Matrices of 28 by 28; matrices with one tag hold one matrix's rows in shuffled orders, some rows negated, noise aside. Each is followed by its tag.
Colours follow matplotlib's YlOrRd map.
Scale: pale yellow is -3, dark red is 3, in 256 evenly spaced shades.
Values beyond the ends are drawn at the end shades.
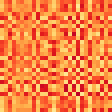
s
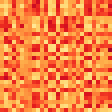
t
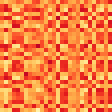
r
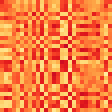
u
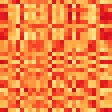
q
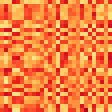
r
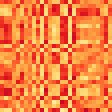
u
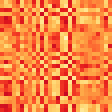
u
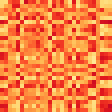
q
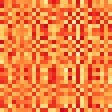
s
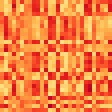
t
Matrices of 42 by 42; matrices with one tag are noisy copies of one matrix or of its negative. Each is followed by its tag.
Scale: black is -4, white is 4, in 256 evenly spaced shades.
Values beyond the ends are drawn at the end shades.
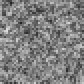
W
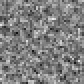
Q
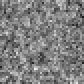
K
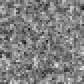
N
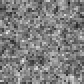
K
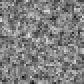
Q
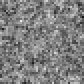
K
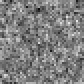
W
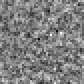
Q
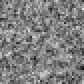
N
